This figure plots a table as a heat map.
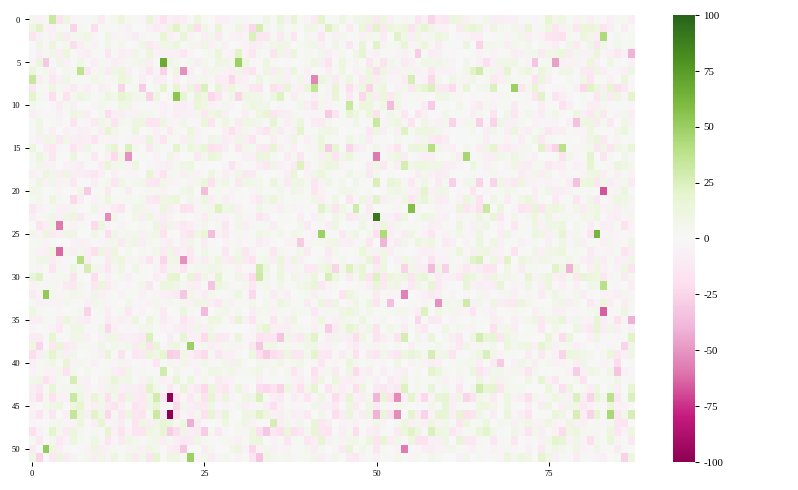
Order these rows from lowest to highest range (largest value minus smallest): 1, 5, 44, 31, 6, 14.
14, 1, 31, 6, 5, 44
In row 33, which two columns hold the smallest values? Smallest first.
59, 52
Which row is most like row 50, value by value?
32
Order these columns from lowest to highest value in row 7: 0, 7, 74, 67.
67, 7, 74, 0
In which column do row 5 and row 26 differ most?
19
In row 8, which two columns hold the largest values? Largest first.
70, 41
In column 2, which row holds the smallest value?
5
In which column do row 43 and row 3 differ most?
65
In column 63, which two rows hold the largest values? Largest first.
16, 33
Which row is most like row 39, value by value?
48
